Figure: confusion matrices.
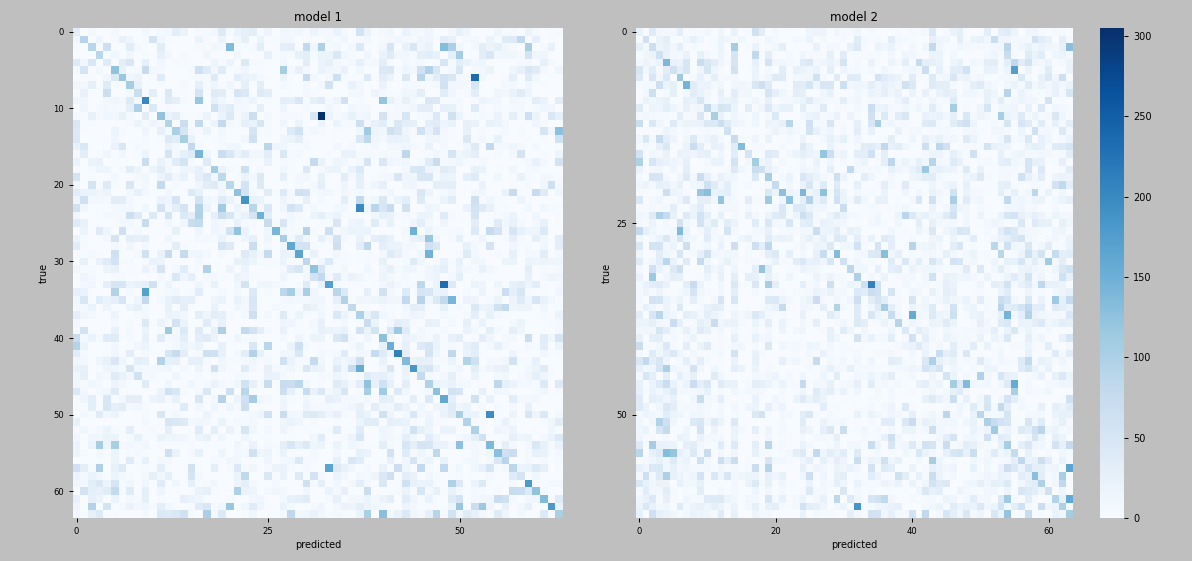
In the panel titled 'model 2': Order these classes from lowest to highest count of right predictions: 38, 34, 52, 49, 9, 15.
49, 9, 34, 38, 52, 15
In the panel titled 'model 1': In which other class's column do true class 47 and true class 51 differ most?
40
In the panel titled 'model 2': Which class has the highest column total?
54
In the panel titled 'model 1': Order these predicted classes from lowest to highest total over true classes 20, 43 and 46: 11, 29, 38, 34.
34, 29, 38, 11
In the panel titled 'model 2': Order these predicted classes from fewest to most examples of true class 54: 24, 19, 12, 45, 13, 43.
13, 24, 12, 43, 45, 19
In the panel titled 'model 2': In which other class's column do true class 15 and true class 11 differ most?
53
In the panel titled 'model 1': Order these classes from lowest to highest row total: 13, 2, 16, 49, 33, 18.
49, 18, 16, 13, 33, 2
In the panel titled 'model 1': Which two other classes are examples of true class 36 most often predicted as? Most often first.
56, 55
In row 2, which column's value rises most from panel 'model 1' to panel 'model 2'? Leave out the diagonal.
63
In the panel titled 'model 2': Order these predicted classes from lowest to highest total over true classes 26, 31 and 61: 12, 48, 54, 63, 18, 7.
7, 12, 48, 18, 54, 63
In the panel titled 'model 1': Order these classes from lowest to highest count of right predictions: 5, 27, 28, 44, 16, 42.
27, 5, 16, 28, 44, 42
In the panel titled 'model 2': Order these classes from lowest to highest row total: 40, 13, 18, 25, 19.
13, 40, 25, 18, 19
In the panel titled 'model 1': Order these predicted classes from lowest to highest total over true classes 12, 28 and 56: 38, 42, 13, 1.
1, 13, 42, 38
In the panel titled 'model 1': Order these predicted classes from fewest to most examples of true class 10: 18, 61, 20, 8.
61, 20, 18, 8
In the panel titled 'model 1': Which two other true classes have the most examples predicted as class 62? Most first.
20, 11
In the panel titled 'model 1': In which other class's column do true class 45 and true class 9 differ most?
16
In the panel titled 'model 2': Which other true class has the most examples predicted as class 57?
37
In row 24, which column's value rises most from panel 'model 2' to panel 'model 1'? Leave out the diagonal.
16
